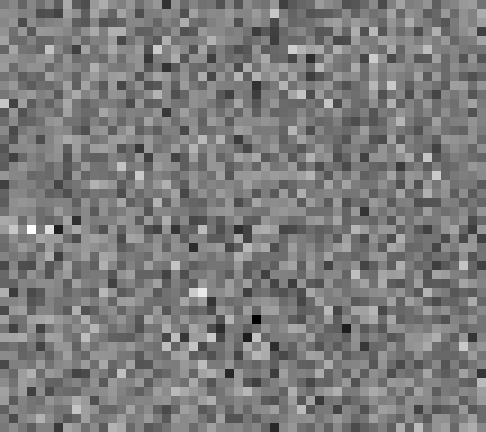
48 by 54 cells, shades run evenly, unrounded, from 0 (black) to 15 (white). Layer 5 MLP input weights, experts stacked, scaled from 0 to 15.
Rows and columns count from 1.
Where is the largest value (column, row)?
4, 26
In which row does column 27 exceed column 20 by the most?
18
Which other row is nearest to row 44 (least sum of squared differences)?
29
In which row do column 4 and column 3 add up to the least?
30
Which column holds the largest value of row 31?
40
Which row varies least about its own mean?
24
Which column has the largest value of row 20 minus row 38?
28
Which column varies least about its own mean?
51
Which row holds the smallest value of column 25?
37
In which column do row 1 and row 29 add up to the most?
12
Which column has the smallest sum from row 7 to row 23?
39
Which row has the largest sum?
44
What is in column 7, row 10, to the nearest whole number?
7
